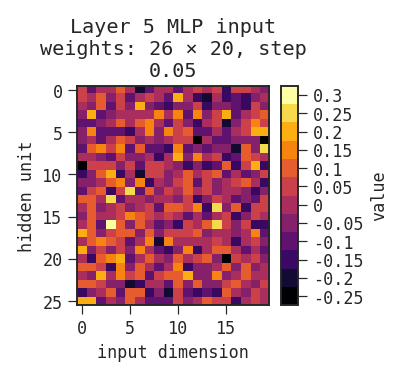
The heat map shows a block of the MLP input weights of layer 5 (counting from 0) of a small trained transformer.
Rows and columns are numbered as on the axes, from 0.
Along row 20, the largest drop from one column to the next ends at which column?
5
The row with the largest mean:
22
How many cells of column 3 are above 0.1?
4
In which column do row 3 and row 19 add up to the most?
15
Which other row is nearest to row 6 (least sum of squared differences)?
11
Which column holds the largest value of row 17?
0
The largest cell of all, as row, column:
16, 3
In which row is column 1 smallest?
20
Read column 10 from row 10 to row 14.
0 0.05 0 -0.05 0.1
